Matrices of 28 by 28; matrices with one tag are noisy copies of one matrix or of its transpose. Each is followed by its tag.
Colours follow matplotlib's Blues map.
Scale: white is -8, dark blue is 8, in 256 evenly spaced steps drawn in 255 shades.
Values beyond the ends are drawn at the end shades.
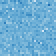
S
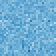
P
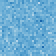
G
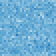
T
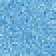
S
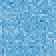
G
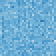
G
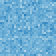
P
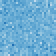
S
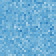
P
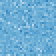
P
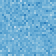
P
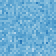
G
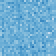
G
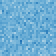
G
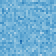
G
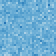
S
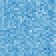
T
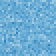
T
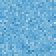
P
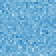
G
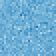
P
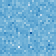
T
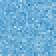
P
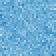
S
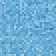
P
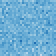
G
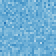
S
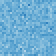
P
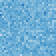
S
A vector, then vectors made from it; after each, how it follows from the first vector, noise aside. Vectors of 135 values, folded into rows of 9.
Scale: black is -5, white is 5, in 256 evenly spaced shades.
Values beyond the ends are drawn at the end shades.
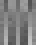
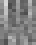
reversed.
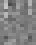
reversed, partly zeroed.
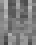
reversed.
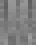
reversed, negated, shrunk.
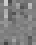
reversed, partly zeroed.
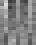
reversed.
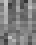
reversed.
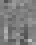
partly zeroed.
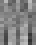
negated.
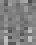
partly zeroed.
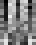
reversed, negated, scaled up.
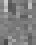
reversed, partly zeroed.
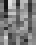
reversed, negated, scaled up.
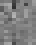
wrapped around, negated, partly zeroed.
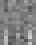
partly zeroed.
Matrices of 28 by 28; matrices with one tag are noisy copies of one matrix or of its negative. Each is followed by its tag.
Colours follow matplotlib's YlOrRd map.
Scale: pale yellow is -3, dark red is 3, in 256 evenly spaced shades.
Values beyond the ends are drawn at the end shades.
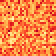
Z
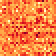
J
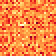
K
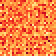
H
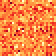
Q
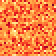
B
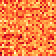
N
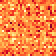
Z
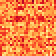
Q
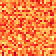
N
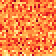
B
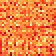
H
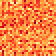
N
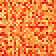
H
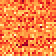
Q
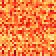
N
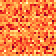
B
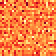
N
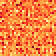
H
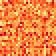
H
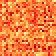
J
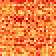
Q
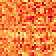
J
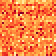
Q
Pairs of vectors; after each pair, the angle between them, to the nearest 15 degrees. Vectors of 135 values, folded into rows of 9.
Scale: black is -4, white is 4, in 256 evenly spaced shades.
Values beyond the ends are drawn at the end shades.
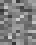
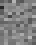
75 degrees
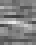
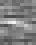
15 degrees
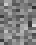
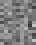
30 degrees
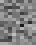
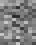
90 degrees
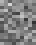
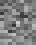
135 degrees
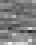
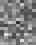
75 degrees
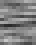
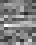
135 degrees
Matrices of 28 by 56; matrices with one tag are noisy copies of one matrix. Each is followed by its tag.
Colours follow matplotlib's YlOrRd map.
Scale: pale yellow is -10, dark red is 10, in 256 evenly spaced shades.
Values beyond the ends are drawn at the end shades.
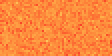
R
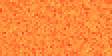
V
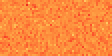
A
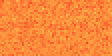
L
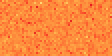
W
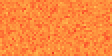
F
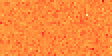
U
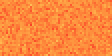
W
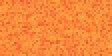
L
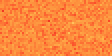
R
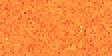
W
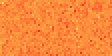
W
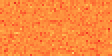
U
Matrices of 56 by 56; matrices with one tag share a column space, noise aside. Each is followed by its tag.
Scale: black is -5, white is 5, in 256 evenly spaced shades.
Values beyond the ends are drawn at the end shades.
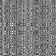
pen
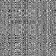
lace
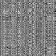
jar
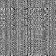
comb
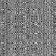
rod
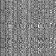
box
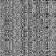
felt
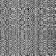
comb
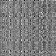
felt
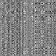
jar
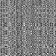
pen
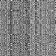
lace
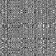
box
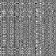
jar
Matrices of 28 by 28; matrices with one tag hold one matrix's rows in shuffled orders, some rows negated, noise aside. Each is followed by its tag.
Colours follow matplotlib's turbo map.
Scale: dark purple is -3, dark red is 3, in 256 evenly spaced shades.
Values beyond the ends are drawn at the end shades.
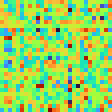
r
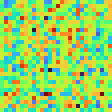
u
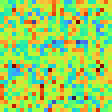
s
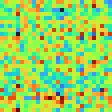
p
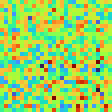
s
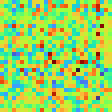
s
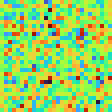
u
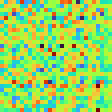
s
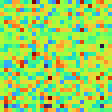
u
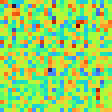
s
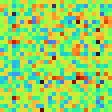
s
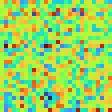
u
